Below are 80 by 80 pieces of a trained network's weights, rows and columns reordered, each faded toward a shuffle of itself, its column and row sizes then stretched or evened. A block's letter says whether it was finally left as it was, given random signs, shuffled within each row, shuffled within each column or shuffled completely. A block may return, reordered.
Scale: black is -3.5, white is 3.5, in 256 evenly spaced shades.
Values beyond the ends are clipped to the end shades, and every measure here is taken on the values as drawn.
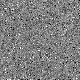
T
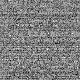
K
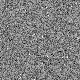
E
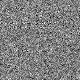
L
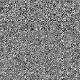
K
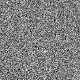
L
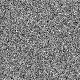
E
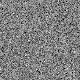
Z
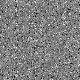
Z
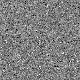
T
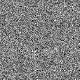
L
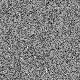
E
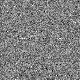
T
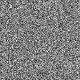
L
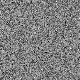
Z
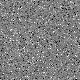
E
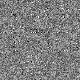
L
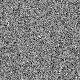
E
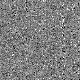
Z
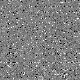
K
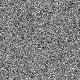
E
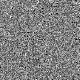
L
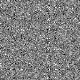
L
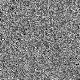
L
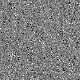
Z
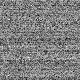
T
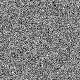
E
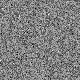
E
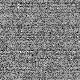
K
